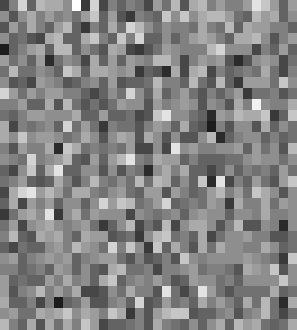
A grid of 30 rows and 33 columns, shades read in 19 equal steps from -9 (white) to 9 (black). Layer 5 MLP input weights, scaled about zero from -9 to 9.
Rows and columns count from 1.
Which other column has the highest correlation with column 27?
6
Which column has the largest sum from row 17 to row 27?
32
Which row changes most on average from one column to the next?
1
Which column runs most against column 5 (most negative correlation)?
16
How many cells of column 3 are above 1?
8
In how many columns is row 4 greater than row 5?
13
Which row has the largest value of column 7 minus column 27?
14
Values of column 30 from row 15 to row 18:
-1 0 1 -3
